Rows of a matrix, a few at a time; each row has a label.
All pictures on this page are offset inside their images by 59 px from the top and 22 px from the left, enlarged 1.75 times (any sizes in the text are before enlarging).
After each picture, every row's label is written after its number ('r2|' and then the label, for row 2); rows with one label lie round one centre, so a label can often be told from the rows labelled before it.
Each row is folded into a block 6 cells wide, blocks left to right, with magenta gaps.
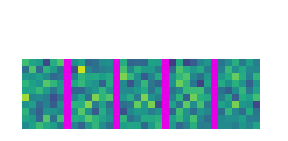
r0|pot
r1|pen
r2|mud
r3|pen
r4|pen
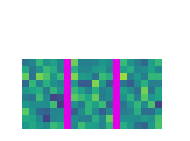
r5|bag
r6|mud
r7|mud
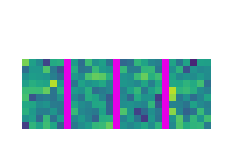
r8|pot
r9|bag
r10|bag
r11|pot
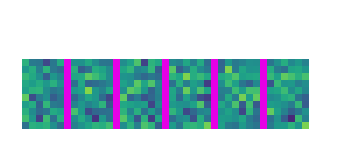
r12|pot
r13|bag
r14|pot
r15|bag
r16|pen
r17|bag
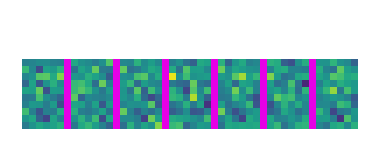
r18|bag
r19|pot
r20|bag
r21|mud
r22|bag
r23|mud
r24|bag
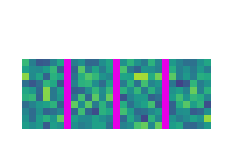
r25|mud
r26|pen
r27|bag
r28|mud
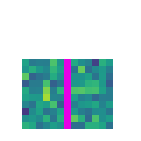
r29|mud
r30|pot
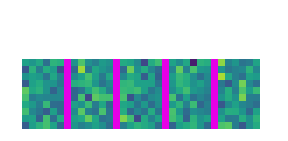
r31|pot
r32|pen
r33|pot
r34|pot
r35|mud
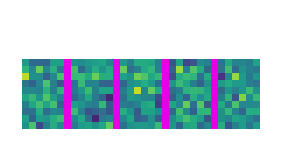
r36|mud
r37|bag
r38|bag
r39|pen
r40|pen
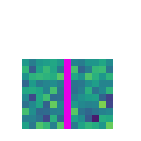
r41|bag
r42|bag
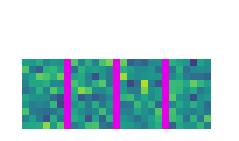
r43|bag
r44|pot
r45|mud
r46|pot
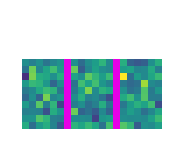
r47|pen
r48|bag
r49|mud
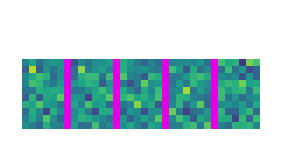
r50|pen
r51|pen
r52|mud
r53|bag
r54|pot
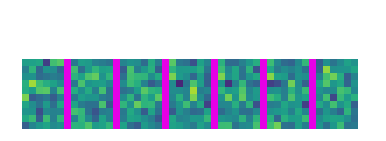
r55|pot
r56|bag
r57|pen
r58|mud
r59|mud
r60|mud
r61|pen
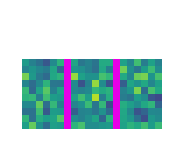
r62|mud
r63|mud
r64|bag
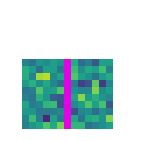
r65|bag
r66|mud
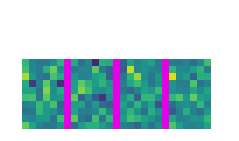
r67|mud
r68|pot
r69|pen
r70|mud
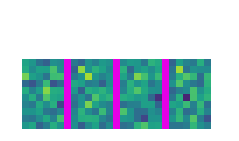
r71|mud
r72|pen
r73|bag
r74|pen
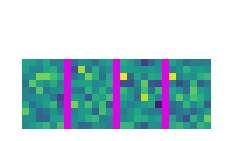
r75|bag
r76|pen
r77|mud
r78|mud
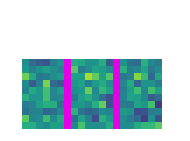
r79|mud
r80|bag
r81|bag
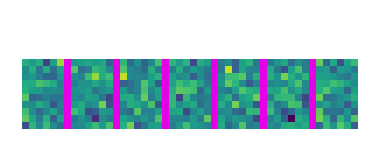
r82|pot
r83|bag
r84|mud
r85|pot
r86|pen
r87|bag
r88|pot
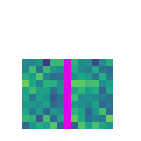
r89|pot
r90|pot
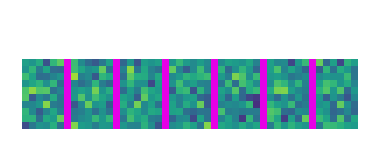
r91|pot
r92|mud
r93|pen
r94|bag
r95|bag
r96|pot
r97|pot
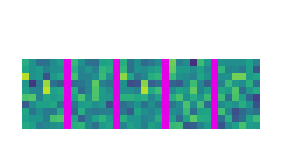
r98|mud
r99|mud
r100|mud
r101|mud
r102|bag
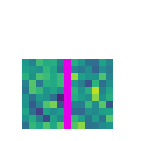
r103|bag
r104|mud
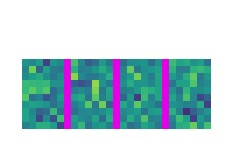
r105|pot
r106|mud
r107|pen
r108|bag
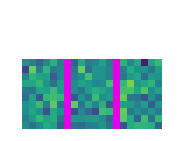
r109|pen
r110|pen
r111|pot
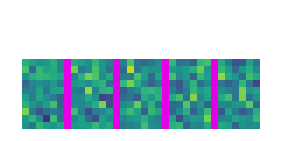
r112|bag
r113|bag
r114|pen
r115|mud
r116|mud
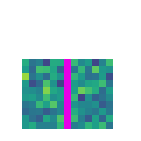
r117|mud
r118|pot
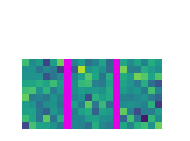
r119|pot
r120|pen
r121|bag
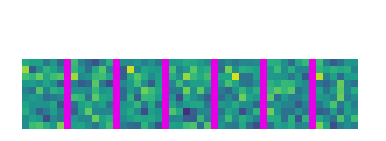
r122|bag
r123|mud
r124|pen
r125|bag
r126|pen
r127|pot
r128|mud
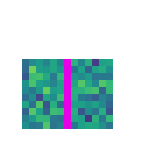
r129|pen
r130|pot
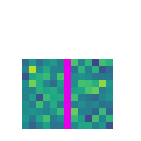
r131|pen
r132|pot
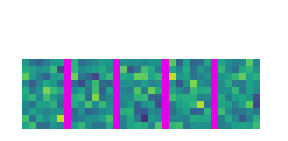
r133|mud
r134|mud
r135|bag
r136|mud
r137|bag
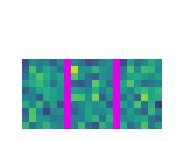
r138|pen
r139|mud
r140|pen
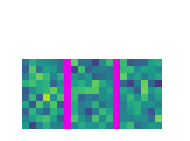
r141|pen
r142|pot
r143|mud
